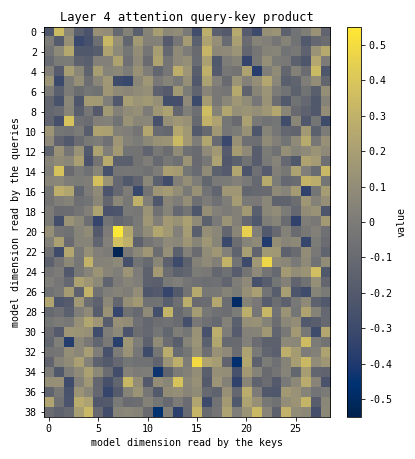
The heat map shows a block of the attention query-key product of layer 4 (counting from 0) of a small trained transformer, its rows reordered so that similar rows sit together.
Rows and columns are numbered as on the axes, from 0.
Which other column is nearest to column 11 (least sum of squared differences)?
23
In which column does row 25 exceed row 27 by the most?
19
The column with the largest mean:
20
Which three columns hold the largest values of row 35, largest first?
13, 8, 26
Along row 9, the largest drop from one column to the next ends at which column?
3
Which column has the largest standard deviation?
7
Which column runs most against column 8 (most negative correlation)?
22
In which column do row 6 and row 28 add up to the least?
11
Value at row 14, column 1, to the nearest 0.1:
0.4
